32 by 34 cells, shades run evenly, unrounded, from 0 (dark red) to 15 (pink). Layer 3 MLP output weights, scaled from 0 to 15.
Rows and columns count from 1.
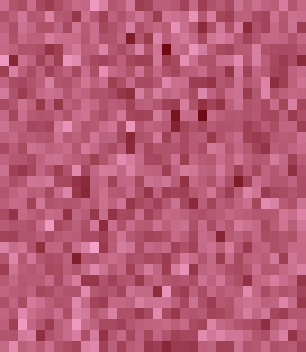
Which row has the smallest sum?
22
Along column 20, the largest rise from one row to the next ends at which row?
13
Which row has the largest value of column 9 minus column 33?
16
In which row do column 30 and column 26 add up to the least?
18
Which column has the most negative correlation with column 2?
9
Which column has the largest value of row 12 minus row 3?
8
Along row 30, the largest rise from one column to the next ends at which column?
3
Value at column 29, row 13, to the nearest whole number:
5
